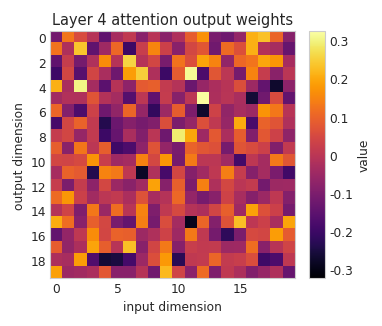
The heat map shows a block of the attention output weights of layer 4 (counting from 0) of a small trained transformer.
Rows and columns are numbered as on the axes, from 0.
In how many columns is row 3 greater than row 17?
8
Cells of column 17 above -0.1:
16
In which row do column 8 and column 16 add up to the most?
1
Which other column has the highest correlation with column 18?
17
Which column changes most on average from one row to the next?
0
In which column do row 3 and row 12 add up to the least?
9
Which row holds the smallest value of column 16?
5
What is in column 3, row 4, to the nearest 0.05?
-0.05
